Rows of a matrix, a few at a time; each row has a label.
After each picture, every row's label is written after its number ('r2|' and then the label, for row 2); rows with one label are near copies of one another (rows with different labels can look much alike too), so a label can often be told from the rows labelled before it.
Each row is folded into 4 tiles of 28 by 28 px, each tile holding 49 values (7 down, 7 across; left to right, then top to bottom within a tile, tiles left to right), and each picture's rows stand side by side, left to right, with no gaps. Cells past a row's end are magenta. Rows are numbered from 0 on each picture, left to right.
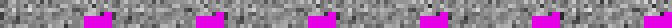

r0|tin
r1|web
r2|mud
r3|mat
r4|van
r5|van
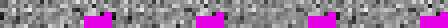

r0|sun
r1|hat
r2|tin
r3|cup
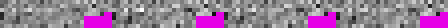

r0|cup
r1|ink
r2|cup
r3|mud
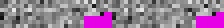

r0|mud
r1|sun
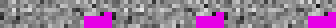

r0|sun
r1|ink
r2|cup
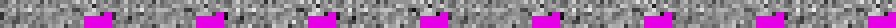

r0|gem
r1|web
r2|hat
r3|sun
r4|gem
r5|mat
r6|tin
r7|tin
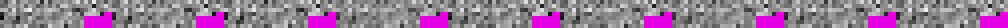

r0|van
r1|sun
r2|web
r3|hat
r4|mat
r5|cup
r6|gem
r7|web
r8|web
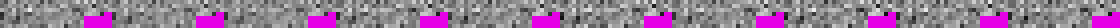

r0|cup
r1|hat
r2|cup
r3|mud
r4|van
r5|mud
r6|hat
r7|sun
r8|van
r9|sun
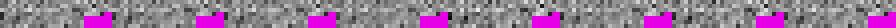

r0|gem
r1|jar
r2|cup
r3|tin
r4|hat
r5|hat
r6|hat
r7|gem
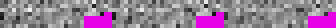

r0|mud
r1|mat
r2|hat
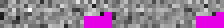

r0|cup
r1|gem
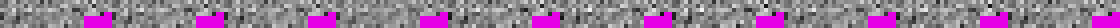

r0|tin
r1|cup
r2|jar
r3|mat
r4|cup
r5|ink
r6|cup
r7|cup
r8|van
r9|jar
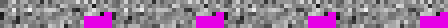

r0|cup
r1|web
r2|cup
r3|ink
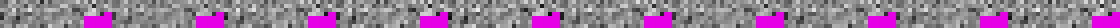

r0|tin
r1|mat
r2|mat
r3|jar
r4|ink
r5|mat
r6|cup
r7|cup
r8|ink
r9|van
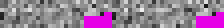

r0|mat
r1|cup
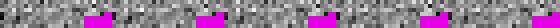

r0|van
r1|web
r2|hat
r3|mud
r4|ink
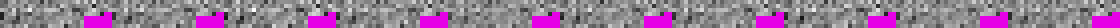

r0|cup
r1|web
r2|jar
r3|hat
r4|sun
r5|jar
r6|web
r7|ink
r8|cup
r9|hat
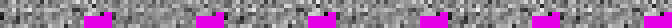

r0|hat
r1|van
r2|tin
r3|mud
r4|gem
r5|tin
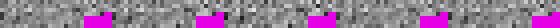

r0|cup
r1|tin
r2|van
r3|van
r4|ink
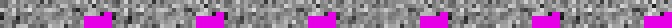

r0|jar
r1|jar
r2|hat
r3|tin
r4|ink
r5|hat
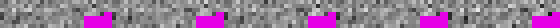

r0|web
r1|hat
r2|hat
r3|van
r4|ink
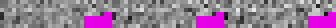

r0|hat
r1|web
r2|mat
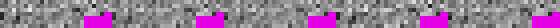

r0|web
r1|gem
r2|gem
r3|web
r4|sun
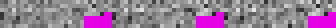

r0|hat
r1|ink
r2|tin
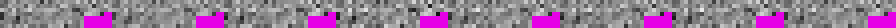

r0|jar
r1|jar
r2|jar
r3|sun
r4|jar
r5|ink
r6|jar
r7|cup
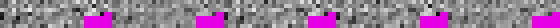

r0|web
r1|tin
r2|jar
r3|mat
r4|hat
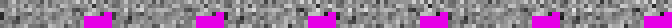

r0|hat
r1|web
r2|sun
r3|mat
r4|jar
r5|mud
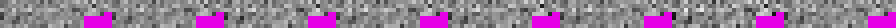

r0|web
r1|tin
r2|van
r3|tin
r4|mud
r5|tin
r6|mat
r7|ink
